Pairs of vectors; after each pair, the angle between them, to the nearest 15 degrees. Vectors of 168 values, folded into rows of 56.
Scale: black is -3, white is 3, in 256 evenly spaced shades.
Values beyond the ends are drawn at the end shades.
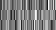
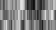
75 degrees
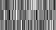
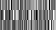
60 degrees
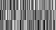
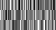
165 degrees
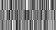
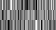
105 degrees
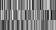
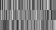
30 degrees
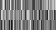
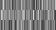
45 degrees
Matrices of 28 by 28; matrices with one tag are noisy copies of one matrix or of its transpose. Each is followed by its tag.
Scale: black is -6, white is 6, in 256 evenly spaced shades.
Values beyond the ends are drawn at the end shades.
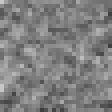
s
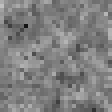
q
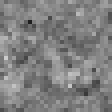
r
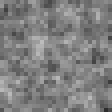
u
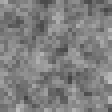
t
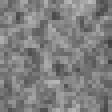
s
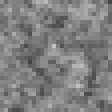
r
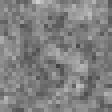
r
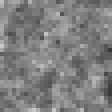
q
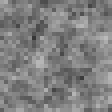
t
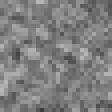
s
